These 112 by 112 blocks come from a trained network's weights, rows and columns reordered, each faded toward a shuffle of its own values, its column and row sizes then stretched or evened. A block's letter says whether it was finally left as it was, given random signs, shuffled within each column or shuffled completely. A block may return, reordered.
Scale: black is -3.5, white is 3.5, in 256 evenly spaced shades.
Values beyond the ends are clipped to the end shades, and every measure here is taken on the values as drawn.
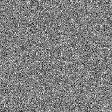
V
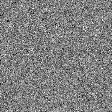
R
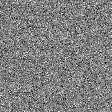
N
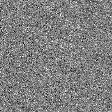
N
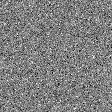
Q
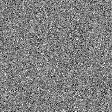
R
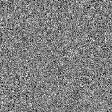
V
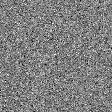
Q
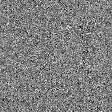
R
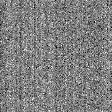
V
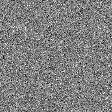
N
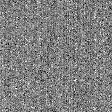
V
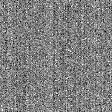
V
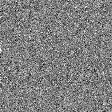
N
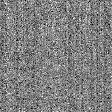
V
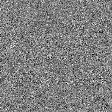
R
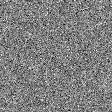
Q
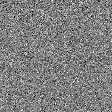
R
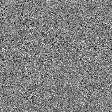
R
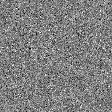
N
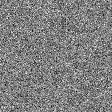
Q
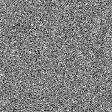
V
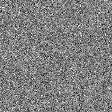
R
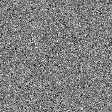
R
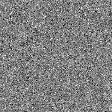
R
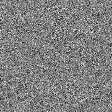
R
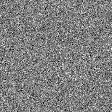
N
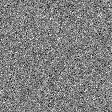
Q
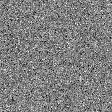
Q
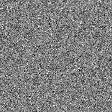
R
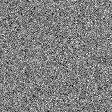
Q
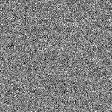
V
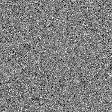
N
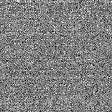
V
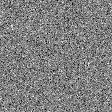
Q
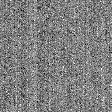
N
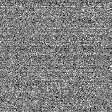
V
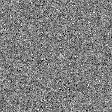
R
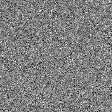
R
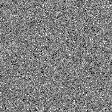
R
